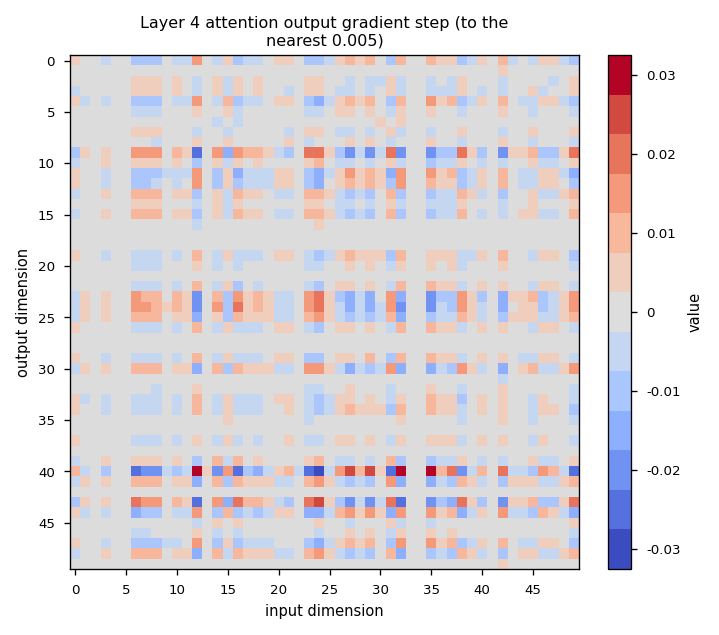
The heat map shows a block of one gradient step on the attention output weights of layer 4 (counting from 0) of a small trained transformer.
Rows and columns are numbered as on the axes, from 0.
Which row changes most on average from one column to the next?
40
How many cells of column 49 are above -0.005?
30
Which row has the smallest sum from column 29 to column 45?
43
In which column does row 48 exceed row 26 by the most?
24
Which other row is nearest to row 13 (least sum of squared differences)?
15
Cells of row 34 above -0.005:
34
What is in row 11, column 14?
-0.01
